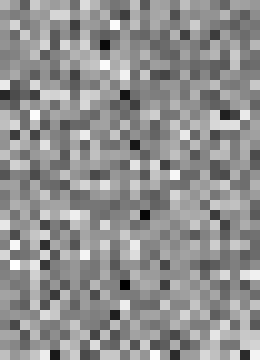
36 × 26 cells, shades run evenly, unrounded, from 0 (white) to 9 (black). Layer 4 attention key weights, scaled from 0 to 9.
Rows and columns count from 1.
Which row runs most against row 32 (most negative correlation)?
19
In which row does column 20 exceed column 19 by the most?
14
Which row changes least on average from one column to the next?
21
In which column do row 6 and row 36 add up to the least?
24
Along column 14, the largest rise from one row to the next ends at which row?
15
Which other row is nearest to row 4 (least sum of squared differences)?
11
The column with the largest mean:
17
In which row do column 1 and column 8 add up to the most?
10
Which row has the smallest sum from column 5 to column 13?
7
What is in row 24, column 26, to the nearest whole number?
5
